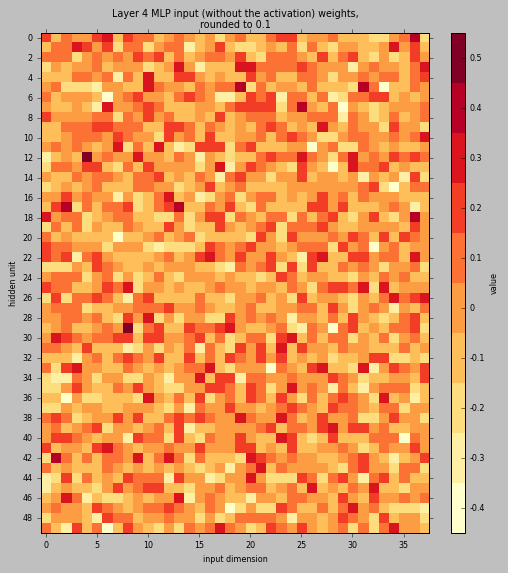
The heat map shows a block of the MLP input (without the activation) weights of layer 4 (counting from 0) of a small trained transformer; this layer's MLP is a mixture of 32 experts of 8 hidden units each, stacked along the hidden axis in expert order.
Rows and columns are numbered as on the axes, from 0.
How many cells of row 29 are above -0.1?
24
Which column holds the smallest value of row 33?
22
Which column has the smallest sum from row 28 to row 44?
12
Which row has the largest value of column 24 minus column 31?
35
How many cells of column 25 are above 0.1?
9
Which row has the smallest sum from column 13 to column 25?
1
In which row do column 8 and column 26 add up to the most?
29
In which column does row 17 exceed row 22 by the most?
13
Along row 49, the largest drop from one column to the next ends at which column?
6
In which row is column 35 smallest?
40
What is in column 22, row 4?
0.1
